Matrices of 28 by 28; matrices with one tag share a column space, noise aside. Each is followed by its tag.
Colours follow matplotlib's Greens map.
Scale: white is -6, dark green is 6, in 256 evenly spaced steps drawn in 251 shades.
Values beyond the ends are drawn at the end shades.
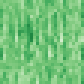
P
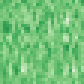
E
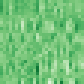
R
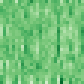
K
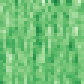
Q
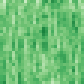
Q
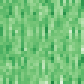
K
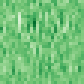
E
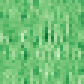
P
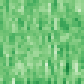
R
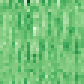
Q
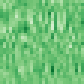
E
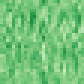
E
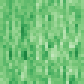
P
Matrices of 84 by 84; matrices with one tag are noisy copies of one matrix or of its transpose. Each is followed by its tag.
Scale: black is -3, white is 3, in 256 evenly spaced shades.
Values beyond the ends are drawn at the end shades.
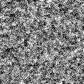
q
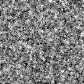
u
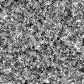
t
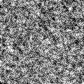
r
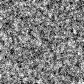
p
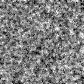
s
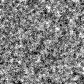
s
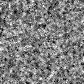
q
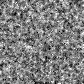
u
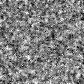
s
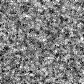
p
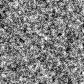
t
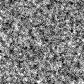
p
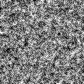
q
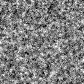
q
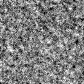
r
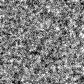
s
